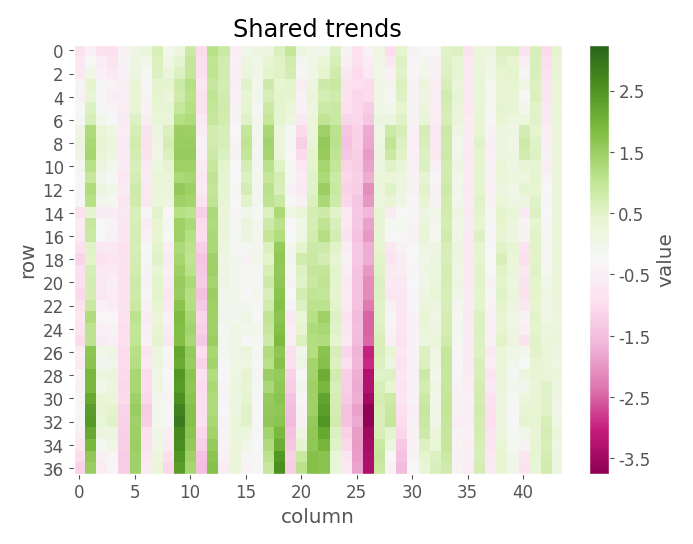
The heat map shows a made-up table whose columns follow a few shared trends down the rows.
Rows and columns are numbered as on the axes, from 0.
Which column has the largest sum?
9
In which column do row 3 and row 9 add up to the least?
26
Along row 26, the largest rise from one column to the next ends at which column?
27
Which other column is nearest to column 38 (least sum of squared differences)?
7
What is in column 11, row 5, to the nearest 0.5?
-1
